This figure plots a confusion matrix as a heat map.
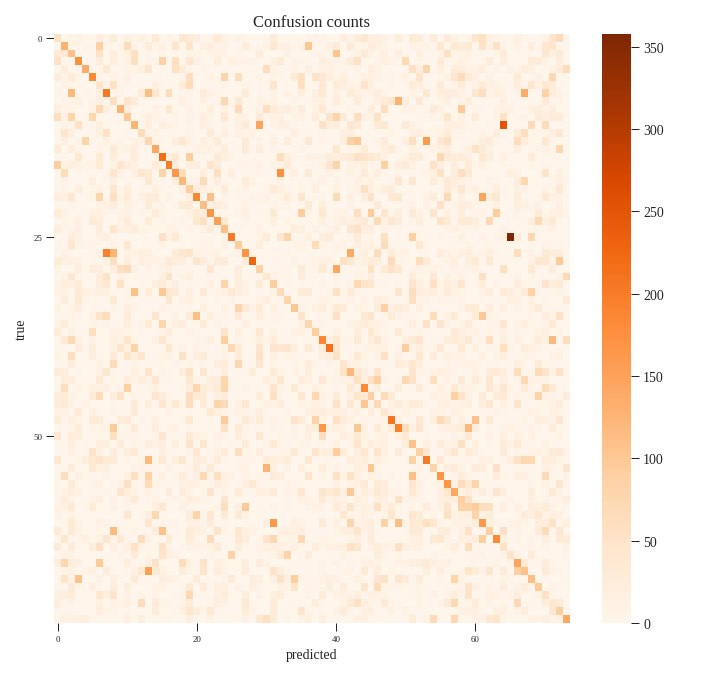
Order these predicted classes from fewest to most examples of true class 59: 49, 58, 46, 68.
49, 68, 46, 58
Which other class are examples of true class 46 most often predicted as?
44
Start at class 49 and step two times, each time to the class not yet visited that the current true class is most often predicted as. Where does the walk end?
71
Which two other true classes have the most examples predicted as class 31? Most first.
61, 63
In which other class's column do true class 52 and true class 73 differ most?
40
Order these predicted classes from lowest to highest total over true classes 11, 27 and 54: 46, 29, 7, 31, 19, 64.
31, 19, 46, 29, 7, 64
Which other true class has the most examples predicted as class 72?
28
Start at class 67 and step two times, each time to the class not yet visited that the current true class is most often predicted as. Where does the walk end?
53
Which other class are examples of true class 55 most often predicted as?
51
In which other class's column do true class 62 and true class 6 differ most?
15
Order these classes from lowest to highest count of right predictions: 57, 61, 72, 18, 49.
72, 18, 57, 61, 49
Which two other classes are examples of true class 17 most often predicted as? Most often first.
32, 15
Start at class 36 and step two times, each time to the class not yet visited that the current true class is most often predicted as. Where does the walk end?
19
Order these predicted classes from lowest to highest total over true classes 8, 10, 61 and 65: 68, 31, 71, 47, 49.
68, 71, 47, 31, 49
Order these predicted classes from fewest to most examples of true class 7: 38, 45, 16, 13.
45, 38, 16, 13
